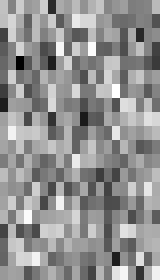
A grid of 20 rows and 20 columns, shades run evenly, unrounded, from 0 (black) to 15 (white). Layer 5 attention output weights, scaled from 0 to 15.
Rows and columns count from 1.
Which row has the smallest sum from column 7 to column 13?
9
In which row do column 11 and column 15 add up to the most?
7
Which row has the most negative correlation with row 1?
8
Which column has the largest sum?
2
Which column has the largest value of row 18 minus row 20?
18
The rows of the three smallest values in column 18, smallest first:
3, 20, 11
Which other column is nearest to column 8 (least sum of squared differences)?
17
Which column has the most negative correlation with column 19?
14
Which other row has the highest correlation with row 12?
4
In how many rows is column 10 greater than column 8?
9
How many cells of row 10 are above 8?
14
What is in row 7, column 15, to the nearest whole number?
15
